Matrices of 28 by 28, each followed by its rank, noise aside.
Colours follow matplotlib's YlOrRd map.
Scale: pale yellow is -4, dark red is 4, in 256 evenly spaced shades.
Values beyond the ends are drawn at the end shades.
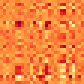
two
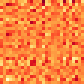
three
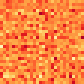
five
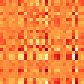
two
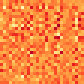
four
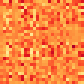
four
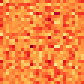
three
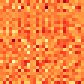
four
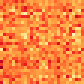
four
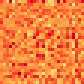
four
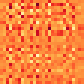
three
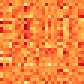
four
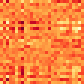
two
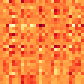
three
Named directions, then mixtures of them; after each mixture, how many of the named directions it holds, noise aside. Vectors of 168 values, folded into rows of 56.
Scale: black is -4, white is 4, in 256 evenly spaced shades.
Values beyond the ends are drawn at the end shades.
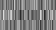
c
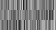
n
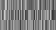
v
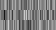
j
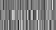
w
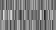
one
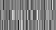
one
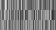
one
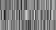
two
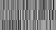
three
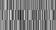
three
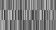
two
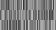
two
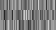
one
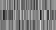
two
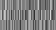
one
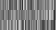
one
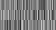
four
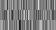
three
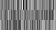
one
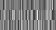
two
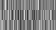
three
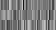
two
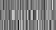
one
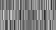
three
